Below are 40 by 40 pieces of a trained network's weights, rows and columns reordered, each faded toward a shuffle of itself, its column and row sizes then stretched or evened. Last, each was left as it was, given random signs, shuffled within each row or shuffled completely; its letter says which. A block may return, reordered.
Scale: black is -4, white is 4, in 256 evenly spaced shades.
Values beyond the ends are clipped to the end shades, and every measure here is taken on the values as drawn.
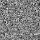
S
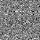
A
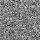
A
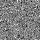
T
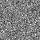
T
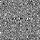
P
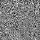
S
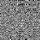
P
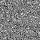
T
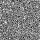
T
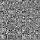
P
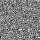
A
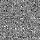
S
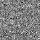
A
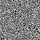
A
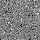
T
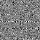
S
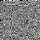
P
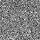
A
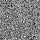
T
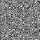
P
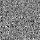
S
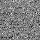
A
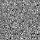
S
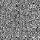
P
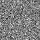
T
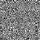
P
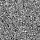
T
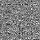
P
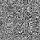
P
